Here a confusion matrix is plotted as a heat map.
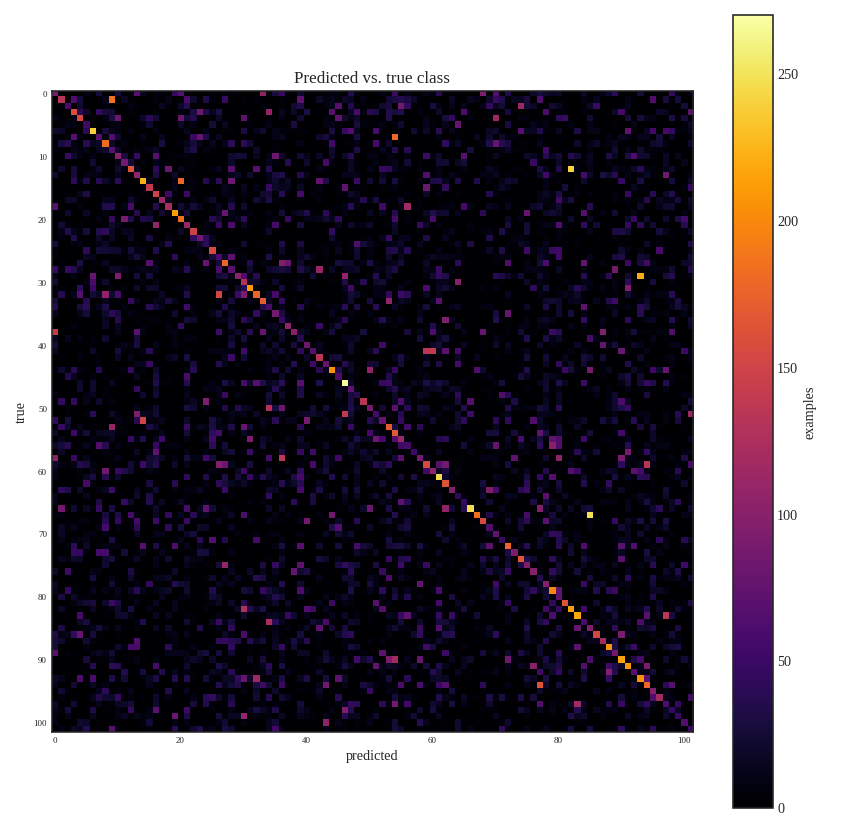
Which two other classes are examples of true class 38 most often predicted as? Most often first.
0, 87
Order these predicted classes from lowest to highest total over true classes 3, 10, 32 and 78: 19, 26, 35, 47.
19, 47, 35, 26
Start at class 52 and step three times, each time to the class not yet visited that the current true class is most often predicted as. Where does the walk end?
11
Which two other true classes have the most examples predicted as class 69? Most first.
63, 72
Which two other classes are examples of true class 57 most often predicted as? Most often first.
91, 16
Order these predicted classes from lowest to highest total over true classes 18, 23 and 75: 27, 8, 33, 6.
6, 33, 8, 27
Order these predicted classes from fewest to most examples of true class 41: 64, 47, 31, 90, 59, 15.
31, 47, 15, 64, 90, 59
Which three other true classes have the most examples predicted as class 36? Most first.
58, 27, 50
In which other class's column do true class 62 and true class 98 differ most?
46
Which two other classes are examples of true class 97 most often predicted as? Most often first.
83, 54
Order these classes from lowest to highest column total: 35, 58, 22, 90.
22, 58, 35, 90
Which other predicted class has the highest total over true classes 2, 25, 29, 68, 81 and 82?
93
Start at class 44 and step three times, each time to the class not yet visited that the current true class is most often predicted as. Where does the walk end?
84
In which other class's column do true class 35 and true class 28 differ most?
42
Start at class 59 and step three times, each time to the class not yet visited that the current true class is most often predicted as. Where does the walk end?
53
